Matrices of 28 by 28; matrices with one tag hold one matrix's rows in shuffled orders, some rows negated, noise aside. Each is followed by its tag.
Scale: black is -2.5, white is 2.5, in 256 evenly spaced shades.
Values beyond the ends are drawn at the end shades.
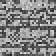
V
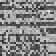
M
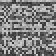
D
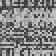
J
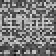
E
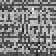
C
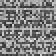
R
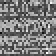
C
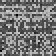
R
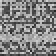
E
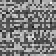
J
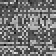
C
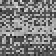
J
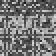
D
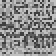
J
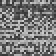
J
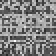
E
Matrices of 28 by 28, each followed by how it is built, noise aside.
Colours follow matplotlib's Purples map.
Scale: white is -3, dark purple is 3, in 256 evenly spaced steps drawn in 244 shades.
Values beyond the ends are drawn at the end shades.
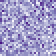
noise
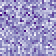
repeating columns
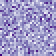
noise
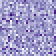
low rank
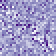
banded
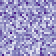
repeating columns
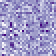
low rank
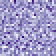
repeating columns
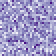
noise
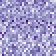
repeating columns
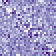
banded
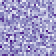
noise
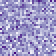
noise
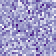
noise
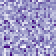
low rank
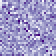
banded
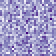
repeating columns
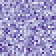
repeating columns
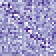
banded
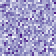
noise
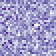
noise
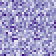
repeating columns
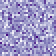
noise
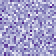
noise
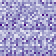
repeating columns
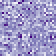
low rank
